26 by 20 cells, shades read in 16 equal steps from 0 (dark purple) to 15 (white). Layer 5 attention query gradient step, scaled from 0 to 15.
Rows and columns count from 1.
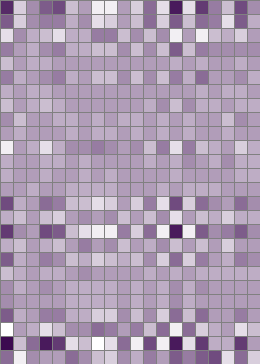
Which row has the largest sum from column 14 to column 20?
3
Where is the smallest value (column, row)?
1, 25
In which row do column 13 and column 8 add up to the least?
24
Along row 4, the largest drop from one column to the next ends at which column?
14
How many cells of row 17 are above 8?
8
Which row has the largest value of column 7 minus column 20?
17
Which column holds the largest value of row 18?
18
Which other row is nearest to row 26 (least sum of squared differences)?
2
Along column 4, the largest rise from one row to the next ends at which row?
26
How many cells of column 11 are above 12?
1
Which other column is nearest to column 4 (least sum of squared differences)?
19
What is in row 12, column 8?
9
